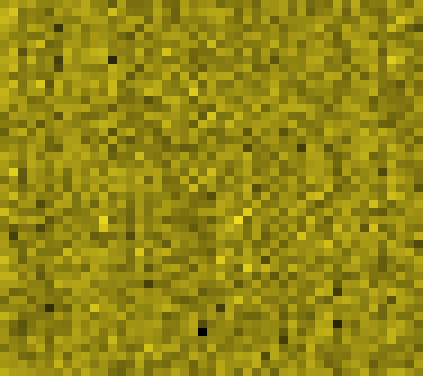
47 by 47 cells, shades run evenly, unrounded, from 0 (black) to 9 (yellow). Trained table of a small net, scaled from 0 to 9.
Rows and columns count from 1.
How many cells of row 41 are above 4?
44
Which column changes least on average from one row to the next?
9
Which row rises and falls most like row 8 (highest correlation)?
25
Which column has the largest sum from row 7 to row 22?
2
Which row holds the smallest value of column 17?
36
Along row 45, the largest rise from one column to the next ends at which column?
31
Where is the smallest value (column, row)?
23, 42
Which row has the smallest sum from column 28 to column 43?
35
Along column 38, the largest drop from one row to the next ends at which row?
41
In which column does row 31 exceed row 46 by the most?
37
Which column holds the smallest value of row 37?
38
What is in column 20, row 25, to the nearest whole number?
4
